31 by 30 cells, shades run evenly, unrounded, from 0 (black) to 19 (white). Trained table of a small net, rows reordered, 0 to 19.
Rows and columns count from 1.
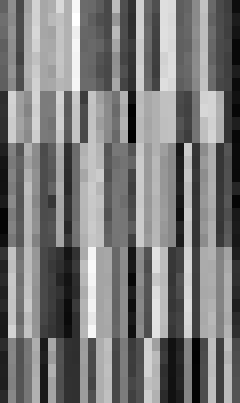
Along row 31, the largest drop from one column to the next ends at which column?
6
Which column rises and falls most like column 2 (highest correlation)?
28
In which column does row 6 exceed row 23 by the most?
10
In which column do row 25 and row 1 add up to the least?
30
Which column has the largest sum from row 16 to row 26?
12
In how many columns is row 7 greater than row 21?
16
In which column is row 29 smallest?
25
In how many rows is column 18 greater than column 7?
26
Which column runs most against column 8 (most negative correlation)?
29
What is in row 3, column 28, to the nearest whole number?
6
